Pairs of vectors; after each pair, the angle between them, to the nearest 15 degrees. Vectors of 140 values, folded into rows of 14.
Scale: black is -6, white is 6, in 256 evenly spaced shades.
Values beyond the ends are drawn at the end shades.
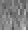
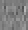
60 degrees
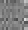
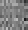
150 degrees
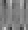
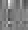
75 degrees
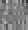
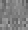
45 degrees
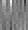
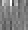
45 degrees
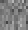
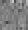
45 degrees
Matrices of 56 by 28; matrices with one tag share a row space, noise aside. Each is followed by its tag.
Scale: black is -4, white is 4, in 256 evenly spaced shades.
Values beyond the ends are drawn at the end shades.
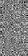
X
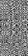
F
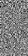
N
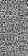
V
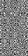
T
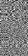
F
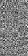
V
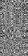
X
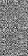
V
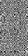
T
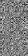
X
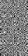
T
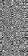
X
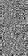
X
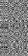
F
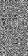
V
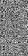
V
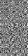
F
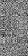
V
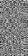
N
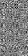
V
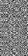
F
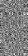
N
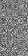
V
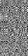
F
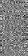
X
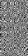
T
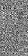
V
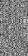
N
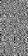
T
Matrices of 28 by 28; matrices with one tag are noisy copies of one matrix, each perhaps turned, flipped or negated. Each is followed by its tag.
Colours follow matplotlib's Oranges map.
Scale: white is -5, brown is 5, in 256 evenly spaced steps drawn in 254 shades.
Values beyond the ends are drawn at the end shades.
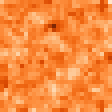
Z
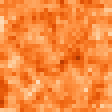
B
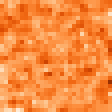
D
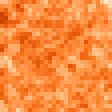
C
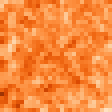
C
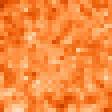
C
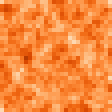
Z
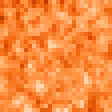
D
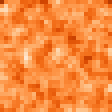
Z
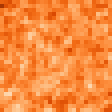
C
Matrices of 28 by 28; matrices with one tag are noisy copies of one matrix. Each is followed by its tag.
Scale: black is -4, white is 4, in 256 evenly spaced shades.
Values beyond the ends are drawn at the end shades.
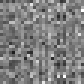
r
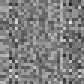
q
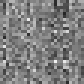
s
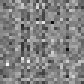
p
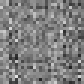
q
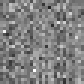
r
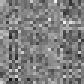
q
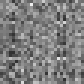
r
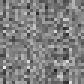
s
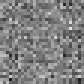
q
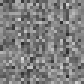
p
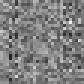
q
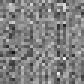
r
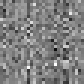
s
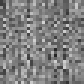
s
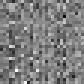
r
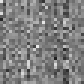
s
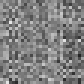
q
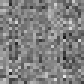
q
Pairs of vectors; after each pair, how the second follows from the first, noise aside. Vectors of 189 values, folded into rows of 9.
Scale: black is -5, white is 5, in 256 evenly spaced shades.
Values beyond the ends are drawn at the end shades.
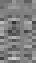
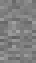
negated, shrunk.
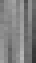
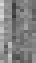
reversed, negated.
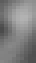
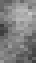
copied.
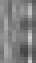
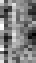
wrapped around, scaled up.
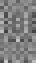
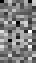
reversed, negated, scaled up.
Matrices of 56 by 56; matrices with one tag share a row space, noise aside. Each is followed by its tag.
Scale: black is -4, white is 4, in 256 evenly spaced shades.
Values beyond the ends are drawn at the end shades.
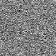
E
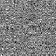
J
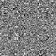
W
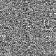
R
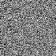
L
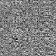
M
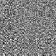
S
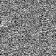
W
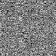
E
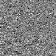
L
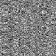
W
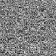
E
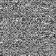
M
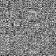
J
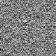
R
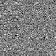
L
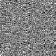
R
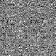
E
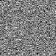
L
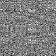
J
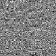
J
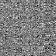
M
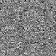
E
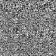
M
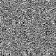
R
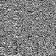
L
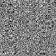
S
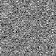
W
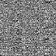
M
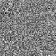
S
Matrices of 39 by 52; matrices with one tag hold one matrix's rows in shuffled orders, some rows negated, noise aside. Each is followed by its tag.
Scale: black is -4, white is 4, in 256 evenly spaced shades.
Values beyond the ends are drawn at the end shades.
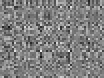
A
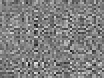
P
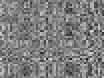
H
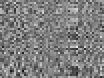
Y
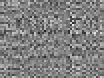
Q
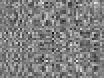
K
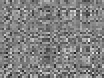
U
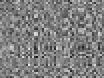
P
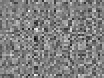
P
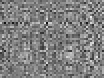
H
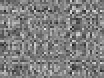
Q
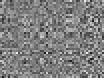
H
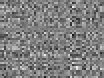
Q
